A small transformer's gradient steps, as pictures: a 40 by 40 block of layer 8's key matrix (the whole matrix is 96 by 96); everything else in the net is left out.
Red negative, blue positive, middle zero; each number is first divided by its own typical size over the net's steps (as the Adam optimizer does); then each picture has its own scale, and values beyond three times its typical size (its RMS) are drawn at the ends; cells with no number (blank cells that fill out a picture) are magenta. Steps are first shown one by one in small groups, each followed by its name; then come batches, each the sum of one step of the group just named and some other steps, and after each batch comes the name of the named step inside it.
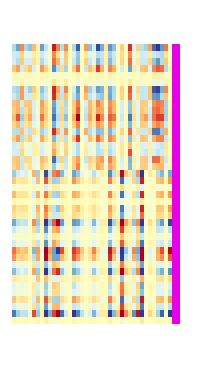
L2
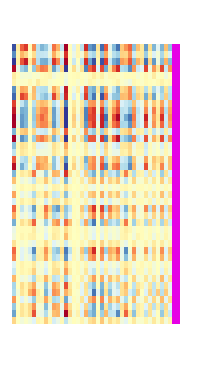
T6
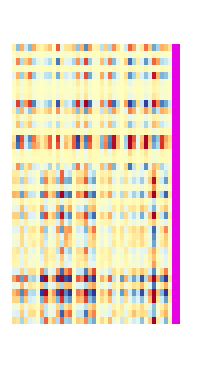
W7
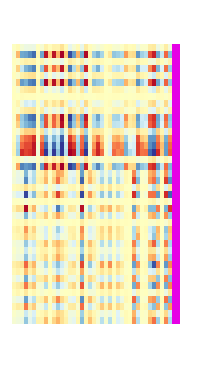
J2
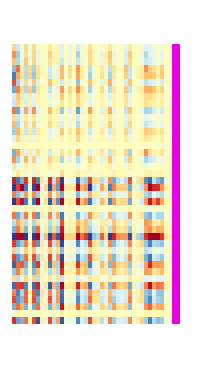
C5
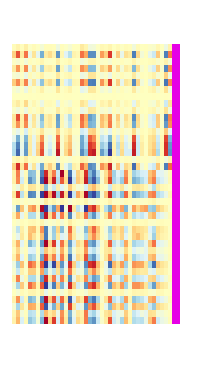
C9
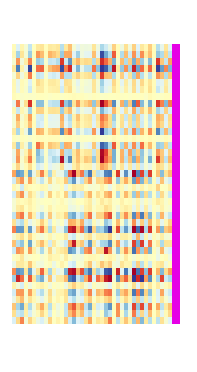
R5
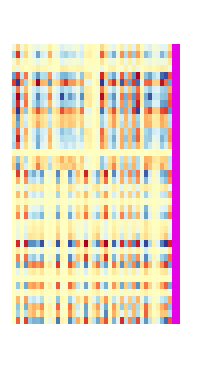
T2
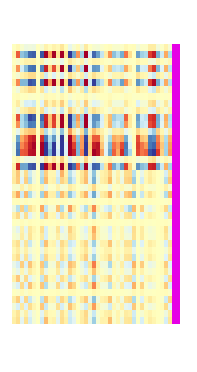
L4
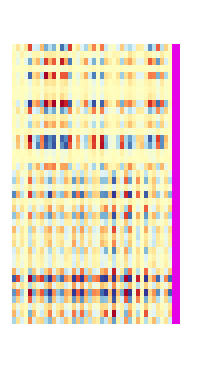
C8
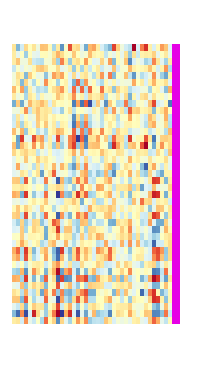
W7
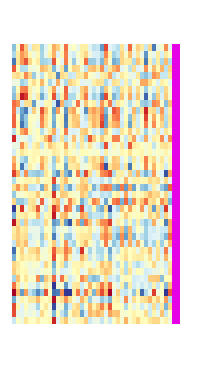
W7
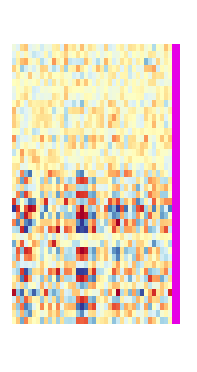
W7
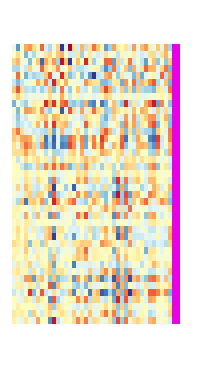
C8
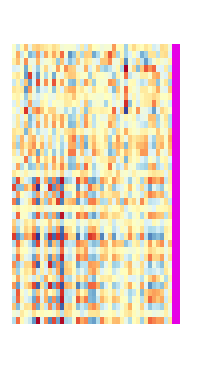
W7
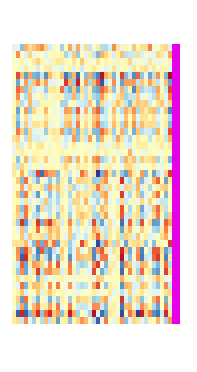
T2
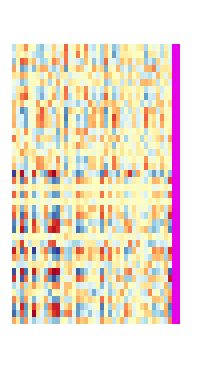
T6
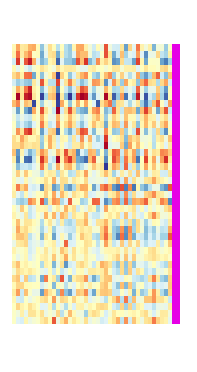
W7
